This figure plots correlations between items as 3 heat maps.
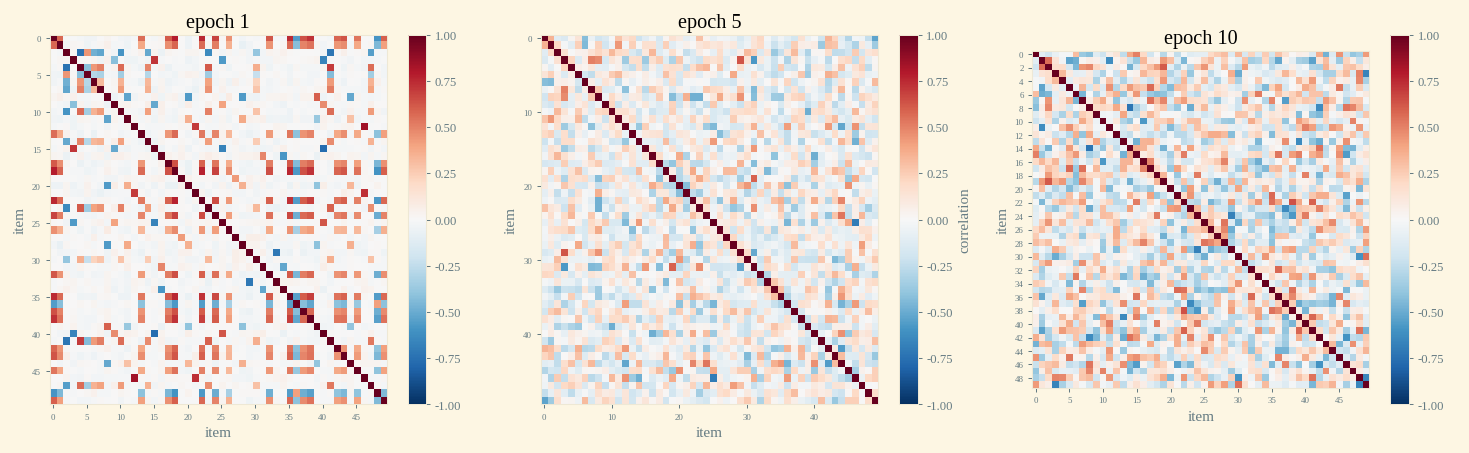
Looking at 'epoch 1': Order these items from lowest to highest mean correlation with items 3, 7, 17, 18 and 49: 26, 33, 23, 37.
33, 23, 26, 37
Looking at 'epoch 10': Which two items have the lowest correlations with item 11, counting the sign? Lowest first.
1, 20
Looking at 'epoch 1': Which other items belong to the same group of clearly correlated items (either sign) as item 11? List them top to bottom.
8, 20, 28, 39, 44
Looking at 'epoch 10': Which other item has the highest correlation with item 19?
2
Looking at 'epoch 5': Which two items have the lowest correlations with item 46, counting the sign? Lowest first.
25, 14
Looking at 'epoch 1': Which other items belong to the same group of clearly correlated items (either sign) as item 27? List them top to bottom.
19
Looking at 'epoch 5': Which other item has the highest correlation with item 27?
18
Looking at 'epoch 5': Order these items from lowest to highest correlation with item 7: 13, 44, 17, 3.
13, 17, 44, 3
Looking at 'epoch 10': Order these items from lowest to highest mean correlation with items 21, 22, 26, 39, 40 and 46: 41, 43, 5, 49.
49, 43, 5, 41
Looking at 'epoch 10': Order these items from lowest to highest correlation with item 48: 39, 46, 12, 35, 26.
26, 12, 35, 46, 39
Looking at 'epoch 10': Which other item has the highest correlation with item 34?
30
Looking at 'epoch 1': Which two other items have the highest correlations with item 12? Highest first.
46, 21
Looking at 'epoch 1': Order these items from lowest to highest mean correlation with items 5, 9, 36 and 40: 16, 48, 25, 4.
4, 16, 48, 25
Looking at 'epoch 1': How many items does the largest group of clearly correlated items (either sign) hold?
18
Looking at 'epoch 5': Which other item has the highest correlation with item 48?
37
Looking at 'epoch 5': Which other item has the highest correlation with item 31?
19
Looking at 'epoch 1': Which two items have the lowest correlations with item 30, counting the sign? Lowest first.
2, 5
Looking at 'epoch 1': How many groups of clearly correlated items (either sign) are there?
8
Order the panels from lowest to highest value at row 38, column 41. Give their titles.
epoch 5, epoch 1, epoch 10
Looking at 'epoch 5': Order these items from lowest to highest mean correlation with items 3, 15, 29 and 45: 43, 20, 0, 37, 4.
0, 43, 4, 37, 20
